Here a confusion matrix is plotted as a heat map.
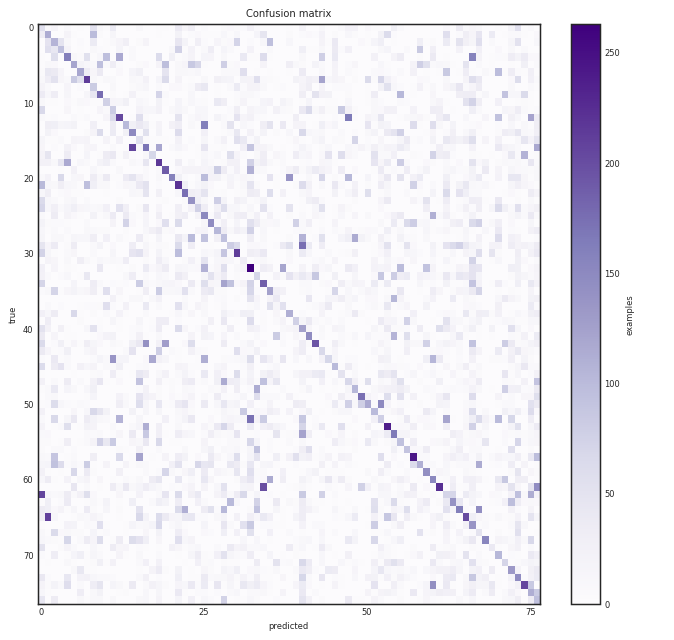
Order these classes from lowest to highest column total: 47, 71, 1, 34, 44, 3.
44, 3, 71, 47, 1, 34
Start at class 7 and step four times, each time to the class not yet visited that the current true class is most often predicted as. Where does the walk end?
66
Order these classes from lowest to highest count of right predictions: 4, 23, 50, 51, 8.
8, 51, 50, 23, 4
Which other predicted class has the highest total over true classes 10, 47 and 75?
76
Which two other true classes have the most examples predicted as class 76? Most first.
61, 16
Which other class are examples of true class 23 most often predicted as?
27
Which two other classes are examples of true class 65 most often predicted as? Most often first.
1, 53
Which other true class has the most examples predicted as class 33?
48
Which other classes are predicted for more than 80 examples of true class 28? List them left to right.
23, 25, 40, 48
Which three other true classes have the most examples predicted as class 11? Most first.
44, 55, 12
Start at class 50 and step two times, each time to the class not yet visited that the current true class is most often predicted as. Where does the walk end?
32
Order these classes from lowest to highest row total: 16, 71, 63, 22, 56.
56, 71, 22, 63, 16
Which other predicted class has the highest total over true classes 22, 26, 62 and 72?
0
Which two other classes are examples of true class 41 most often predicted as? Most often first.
54, 36
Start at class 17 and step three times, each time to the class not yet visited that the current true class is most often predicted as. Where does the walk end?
35
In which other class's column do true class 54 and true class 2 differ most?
40
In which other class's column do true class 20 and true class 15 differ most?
38
